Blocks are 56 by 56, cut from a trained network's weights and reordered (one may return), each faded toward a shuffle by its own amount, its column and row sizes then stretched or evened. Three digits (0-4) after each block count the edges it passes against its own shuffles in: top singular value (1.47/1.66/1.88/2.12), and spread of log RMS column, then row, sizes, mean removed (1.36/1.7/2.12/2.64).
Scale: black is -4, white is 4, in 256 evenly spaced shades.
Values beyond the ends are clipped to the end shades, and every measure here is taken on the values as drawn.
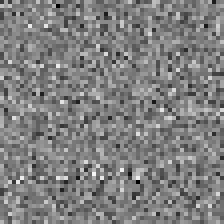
0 0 2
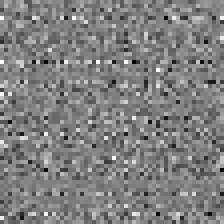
2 1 4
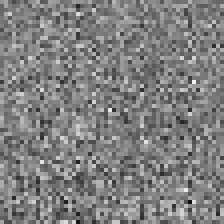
3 2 2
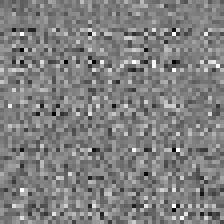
3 2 4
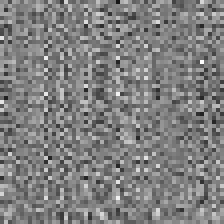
4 4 0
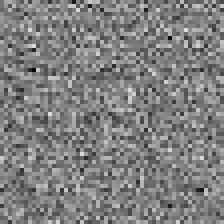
3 0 2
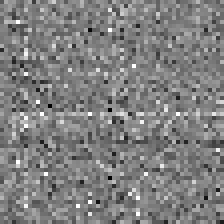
0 2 0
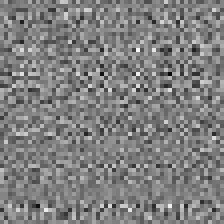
4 0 4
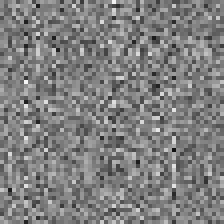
3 3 0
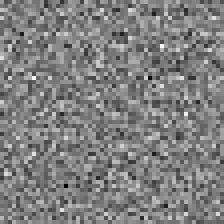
2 0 2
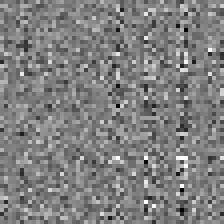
1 4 1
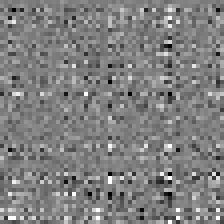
3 3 4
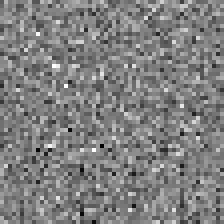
0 1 0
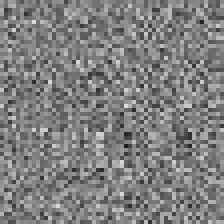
4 1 2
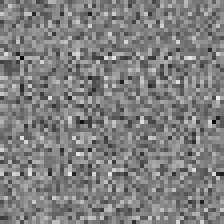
3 0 3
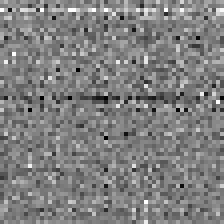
2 1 3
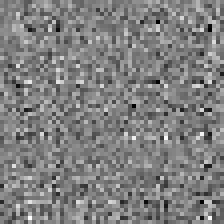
3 2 3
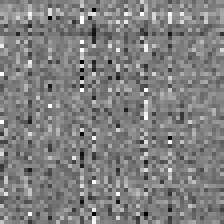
1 4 0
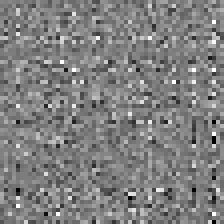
2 3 3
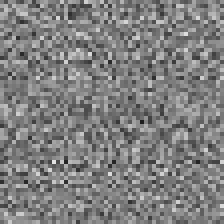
4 0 3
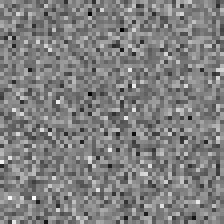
0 0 0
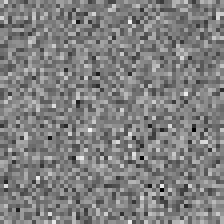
0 0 1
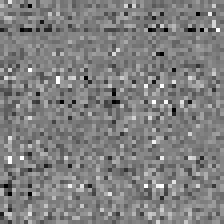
0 2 3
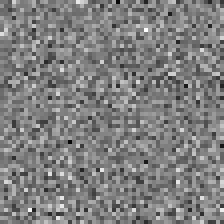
2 1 1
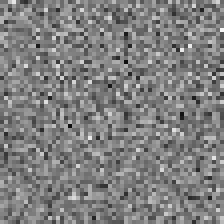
1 0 1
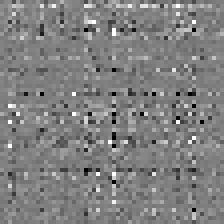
1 3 4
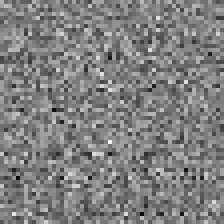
2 0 3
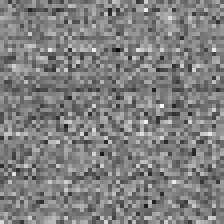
1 0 3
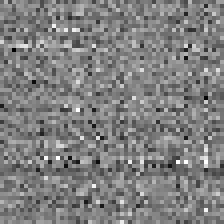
0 1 2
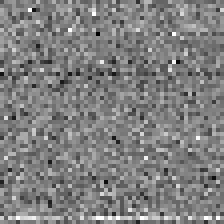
1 0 2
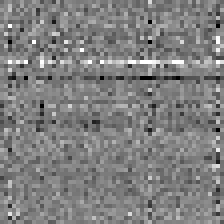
3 2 2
